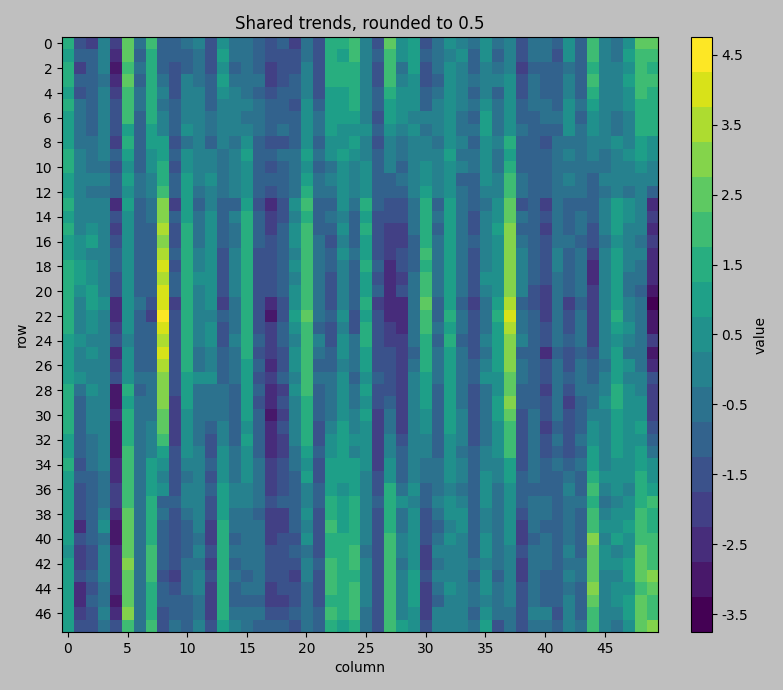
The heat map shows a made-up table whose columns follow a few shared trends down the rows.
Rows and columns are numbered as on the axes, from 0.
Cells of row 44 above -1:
33
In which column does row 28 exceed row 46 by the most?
8
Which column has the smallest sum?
4
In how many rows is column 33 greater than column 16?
43
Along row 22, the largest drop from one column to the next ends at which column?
9
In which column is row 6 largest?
5
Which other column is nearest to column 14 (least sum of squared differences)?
31
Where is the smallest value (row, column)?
21, 49
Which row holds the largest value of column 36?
22
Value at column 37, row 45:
0
